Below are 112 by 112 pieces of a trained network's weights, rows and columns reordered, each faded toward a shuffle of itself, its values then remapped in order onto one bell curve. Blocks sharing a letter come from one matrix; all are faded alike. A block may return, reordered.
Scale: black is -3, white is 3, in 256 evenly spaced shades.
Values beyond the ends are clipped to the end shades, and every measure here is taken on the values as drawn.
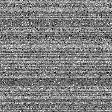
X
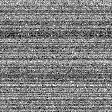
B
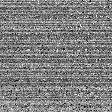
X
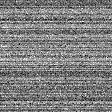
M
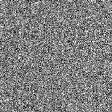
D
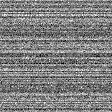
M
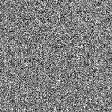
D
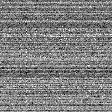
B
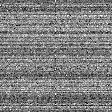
B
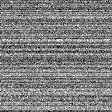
M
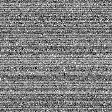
X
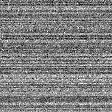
M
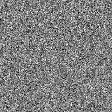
D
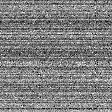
B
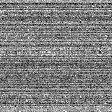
B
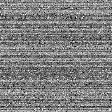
X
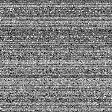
X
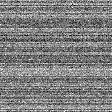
M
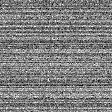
M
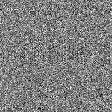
D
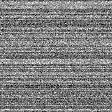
M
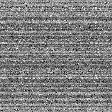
X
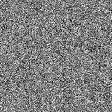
D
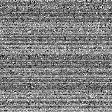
X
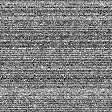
B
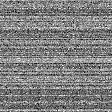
B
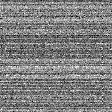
B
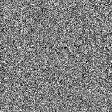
D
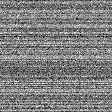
B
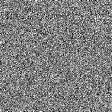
D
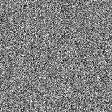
D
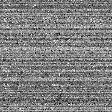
X
